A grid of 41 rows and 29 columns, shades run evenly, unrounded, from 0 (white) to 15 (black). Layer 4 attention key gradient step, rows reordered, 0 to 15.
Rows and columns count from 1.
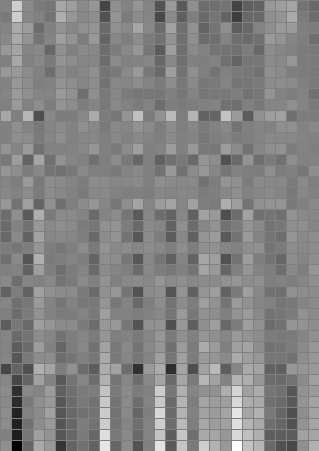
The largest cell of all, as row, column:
41, 2
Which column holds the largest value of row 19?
4
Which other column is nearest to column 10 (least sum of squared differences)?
17
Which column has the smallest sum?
10
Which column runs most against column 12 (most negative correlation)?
11
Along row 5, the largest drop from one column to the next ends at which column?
16
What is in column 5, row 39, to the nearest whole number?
6
